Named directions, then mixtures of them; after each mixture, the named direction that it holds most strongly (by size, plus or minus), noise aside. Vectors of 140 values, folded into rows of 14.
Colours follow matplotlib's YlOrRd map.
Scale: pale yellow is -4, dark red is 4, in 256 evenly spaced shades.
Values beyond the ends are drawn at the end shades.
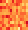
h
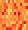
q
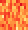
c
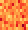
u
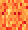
q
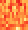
c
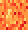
q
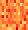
q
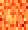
u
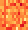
q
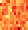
h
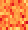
u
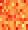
u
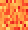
h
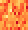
q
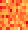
h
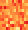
h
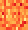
q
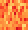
c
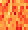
c
